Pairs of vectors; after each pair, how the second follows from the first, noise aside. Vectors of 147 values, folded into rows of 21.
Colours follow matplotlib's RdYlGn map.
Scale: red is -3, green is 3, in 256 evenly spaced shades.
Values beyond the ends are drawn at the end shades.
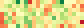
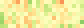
negated, shrunk.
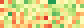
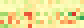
reversed, negated, partly zeroed.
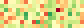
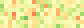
reversed, negated, shrunk.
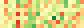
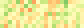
reversed, negated, shrunk.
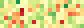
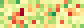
copied.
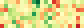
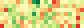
copied.
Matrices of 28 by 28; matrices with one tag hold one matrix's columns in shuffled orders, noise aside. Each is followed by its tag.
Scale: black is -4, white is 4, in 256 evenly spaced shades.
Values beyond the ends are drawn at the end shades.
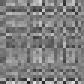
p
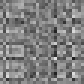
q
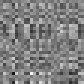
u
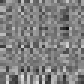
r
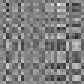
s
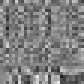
r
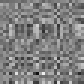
u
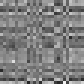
p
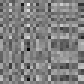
s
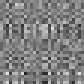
u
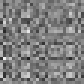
q
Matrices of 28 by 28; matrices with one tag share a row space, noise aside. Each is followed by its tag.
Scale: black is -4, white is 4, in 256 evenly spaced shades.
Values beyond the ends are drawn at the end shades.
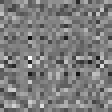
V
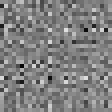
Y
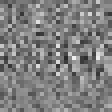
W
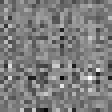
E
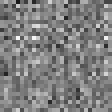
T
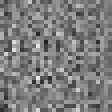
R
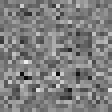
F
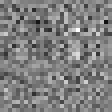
T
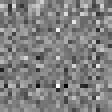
W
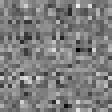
F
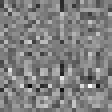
E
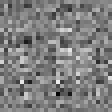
F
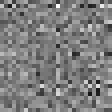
W
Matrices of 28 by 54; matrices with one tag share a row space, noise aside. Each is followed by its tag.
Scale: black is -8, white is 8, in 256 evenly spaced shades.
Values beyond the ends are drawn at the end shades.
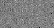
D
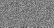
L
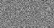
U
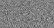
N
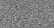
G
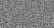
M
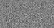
M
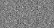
D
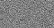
N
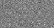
D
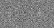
D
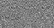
U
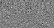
U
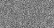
L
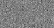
M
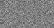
N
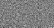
G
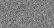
N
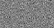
N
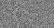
G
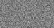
U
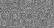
U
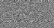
G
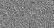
M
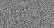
M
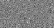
N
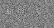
D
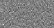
N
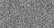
N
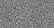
G
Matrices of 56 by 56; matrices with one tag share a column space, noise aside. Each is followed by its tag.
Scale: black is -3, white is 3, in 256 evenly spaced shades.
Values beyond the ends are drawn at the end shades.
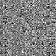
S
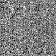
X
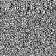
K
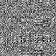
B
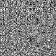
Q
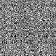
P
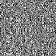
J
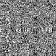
J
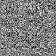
K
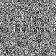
J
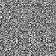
B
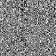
Q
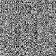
X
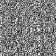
J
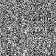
J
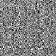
K
